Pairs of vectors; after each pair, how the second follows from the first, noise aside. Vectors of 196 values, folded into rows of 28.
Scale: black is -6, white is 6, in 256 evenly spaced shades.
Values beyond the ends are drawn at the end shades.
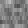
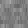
shrunk.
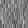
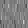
partly zeroed.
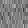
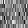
reversed, scaled up.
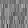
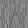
shrunk.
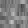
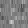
partly zeroed.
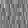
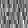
reversed, scaled up.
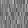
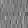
partly zeroed.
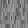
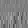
wrapped around, partly zeroed.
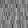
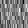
wrapped around, negated, scaled up.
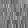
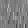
partly zeroed.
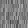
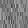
shuffled.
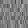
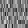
reversed, scaled up.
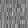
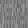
shrunk.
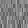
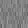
shrunk.
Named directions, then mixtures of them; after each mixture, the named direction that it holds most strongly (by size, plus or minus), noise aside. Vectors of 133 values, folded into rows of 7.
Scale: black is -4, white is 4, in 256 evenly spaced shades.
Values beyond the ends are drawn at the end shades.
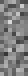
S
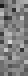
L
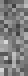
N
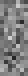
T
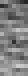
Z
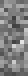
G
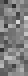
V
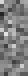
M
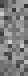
L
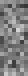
G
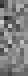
L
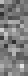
M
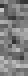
Z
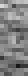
Z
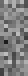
N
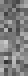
N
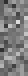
V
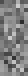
T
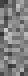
L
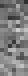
Z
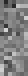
N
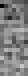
Z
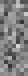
T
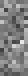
G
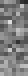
S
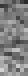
Z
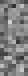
S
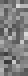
T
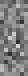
T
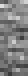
Z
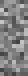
G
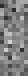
L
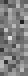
T
